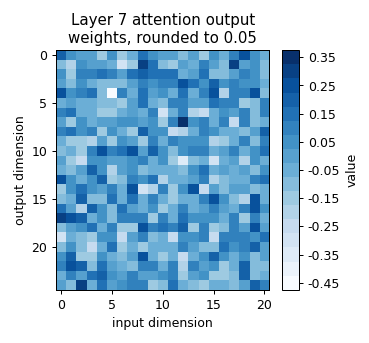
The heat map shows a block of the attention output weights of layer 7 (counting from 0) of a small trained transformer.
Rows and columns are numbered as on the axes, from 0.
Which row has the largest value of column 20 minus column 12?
8
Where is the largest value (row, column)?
7, 12
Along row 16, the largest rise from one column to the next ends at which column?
3
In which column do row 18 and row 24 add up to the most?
19
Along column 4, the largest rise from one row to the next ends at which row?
10
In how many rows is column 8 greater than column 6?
14
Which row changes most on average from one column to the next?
4
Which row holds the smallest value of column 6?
1
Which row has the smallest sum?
11
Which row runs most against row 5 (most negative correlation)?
23
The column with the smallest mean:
6
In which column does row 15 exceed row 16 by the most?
2
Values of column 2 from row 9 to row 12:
-0.15 -0.15 -0.25 0
